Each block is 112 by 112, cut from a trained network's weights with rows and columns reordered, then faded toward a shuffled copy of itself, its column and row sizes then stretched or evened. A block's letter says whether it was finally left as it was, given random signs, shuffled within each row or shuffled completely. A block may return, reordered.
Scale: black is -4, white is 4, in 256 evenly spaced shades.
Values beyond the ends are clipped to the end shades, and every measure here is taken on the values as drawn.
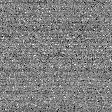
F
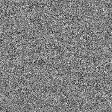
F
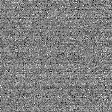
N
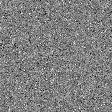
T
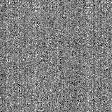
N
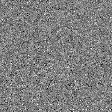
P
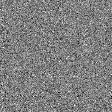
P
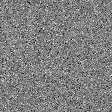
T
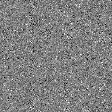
P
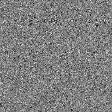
P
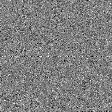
P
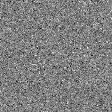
F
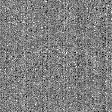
N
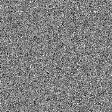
P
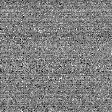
N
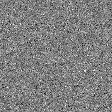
F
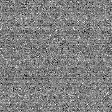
N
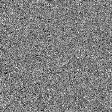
P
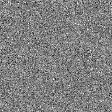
P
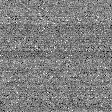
F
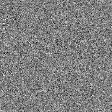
P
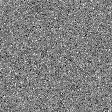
T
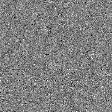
P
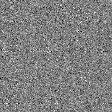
P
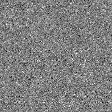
F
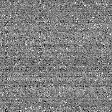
N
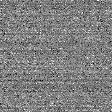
N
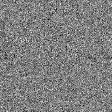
P
